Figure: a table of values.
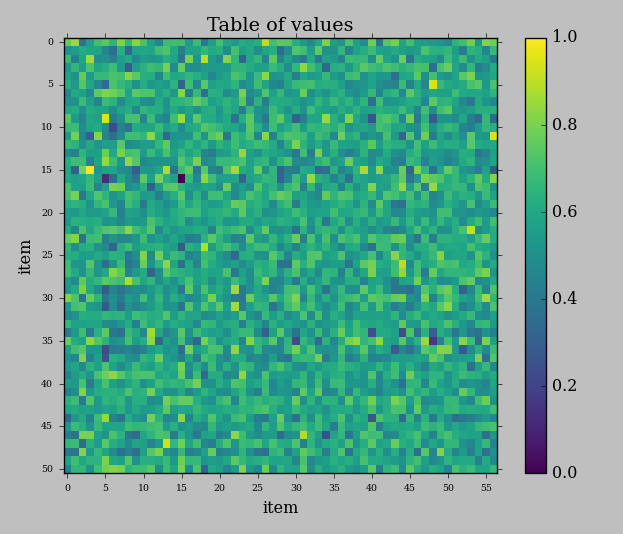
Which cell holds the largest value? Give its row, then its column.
15, 3
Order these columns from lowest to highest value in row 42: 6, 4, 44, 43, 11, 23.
11, 4, 6, 23, 44, 43
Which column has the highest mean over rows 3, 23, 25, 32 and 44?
43
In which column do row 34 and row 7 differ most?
48
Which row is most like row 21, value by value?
45
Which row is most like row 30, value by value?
23
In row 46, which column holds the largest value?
31
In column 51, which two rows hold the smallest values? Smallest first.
44, 34
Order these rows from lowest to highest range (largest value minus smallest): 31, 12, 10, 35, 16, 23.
12, 23, 10, 31, 35, 16
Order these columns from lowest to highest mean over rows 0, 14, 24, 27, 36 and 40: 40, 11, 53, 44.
11, 44, 40, 53
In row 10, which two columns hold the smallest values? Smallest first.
6, 8
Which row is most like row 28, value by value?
4
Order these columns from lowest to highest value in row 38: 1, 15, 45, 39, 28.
39, 1, 45, 28, 15
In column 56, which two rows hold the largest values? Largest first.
11, 16
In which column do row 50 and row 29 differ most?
5
